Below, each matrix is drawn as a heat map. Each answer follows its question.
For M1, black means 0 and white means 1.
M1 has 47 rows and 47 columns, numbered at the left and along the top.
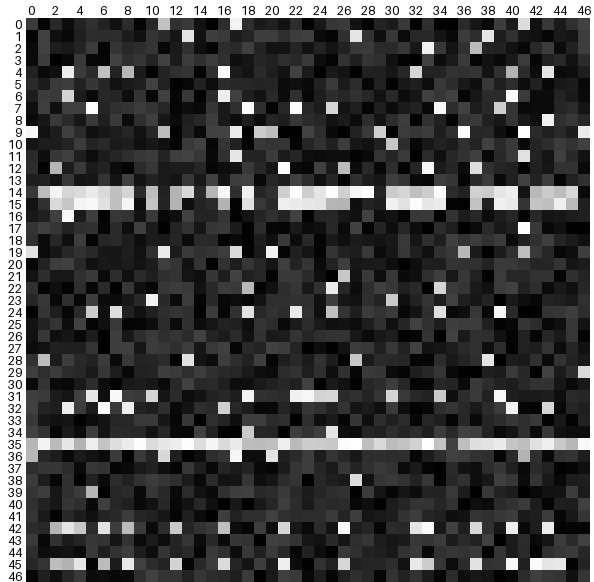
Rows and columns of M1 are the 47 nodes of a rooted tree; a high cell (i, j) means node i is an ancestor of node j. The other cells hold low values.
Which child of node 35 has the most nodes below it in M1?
14
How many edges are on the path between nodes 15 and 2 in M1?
4
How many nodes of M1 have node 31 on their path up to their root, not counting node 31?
11
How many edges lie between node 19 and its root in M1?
2
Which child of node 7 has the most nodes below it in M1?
22
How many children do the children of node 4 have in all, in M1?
2
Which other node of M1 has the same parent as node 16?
40
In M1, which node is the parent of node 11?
0
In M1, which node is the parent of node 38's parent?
28
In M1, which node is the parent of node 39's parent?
24
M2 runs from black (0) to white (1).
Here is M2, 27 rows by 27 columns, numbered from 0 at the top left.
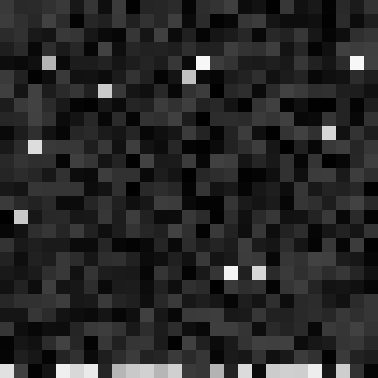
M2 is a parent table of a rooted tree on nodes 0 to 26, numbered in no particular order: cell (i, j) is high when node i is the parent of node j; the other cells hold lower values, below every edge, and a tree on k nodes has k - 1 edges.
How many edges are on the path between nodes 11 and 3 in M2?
3
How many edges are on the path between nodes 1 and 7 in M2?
4
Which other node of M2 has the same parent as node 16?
18
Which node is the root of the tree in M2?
26
